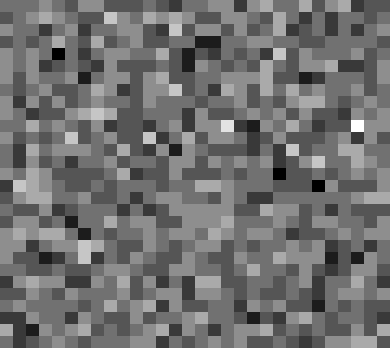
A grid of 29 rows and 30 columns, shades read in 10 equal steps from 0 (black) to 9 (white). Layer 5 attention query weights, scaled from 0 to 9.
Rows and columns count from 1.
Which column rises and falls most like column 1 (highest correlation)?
6
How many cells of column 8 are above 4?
8
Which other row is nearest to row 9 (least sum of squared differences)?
14
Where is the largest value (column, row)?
28, 11
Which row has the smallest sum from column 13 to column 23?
15
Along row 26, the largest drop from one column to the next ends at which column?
13
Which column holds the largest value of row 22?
7
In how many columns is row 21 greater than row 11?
11
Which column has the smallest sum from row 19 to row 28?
26
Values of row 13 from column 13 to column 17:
5 1 5 4 3
